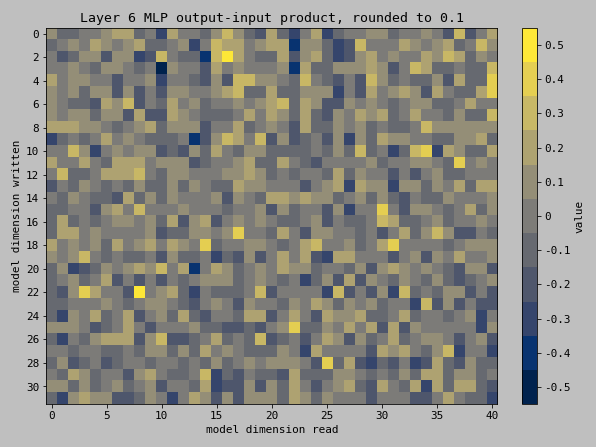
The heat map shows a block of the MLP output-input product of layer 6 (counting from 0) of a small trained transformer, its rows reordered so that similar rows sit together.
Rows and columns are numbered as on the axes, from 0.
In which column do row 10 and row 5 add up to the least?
10
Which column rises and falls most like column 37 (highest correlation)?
3
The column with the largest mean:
30
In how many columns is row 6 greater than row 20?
19
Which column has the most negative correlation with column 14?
15
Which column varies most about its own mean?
40
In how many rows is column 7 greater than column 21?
10
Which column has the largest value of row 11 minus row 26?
37
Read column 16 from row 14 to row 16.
-0.2 -0.1 0
